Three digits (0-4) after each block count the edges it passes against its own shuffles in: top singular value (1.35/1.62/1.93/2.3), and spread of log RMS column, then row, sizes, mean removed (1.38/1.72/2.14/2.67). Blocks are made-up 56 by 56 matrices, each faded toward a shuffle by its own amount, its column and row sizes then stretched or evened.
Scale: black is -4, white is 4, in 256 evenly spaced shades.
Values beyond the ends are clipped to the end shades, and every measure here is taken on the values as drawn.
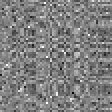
4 1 0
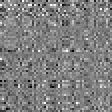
4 1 4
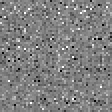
0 0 1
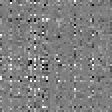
3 4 3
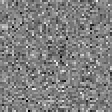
3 2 1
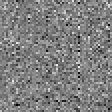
1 3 0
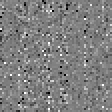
1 3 0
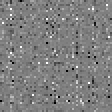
0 3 2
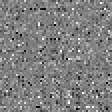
1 1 2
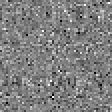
2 1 1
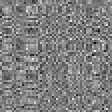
4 2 0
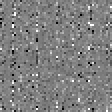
1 3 1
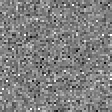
0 0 1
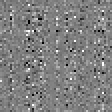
2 4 1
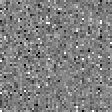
0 3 0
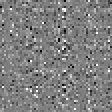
3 3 0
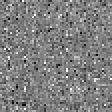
0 3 0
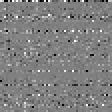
3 0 4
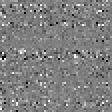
1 2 3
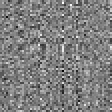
4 3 0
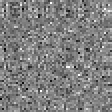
3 0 1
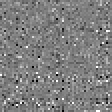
1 3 2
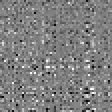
3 3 3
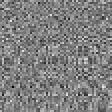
4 1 3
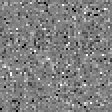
1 0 0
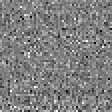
3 0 1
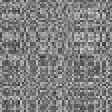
4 2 2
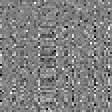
4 3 1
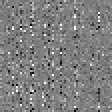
0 4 0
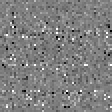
0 2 2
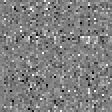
2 2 1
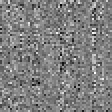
2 4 0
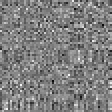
4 1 1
